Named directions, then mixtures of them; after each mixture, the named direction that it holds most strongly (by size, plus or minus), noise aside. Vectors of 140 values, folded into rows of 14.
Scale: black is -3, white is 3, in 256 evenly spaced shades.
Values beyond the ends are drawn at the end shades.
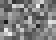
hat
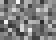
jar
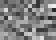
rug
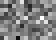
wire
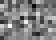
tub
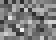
hat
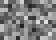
wire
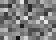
wire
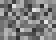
wire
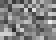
hat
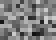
tub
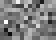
hat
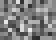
jar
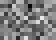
wire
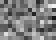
rug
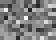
rug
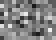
tub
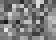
hat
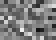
rug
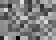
wire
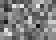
hat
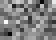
hat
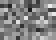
wire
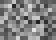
wire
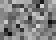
hat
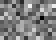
wire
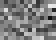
rug
